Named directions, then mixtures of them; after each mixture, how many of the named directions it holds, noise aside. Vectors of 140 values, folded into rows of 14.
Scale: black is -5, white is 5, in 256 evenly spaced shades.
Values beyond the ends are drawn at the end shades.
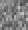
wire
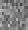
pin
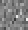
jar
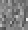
three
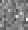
two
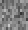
three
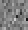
one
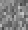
one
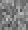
two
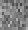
one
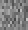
two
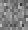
two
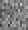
one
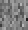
three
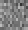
two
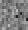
three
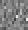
one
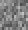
one
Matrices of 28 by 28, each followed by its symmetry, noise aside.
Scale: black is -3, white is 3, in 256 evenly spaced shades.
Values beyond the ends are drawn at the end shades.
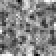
same after a half turn.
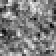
antisymmetric.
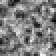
no symmetry.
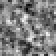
same after a half turn.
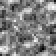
same after a half turn.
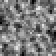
same after a half turn.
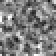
symmetric across the other diagonal.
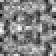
mirrored top to bottom.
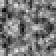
mirrored top to bottom.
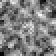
symmetric across the other diagonal.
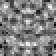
mirrored left to right.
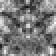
mirrored left to right.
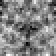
mirrored left to right.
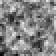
symmetric across the other diagonal.
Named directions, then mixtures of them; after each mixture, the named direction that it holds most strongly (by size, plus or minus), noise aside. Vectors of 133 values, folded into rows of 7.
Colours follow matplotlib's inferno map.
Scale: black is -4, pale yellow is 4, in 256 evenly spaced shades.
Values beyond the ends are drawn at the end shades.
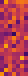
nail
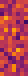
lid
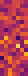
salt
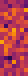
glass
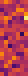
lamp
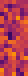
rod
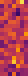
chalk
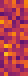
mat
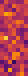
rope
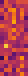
nail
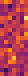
lamp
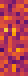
lid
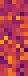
salt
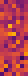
nail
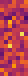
lamp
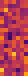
rod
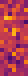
lid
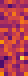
glass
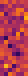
lamp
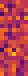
rod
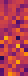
salt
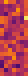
lamp
